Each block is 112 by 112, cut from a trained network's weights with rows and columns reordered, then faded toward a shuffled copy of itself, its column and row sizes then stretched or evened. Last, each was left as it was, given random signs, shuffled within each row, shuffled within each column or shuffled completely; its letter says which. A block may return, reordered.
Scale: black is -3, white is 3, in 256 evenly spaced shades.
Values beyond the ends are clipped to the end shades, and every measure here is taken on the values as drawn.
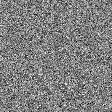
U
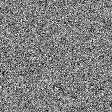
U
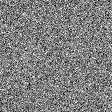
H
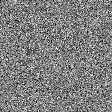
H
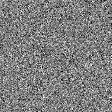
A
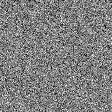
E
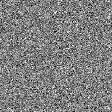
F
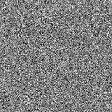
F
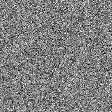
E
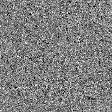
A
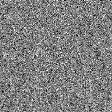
F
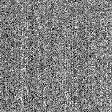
F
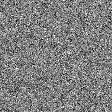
E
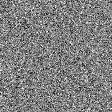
U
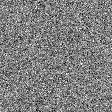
H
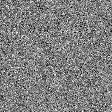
U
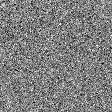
H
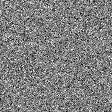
H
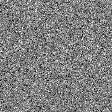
E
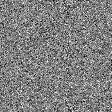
E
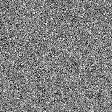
U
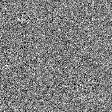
A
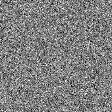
E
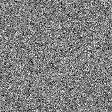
E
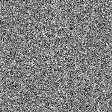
E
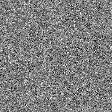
A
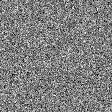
H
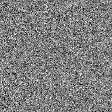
A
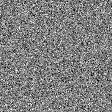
H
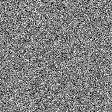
U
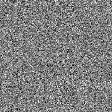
F
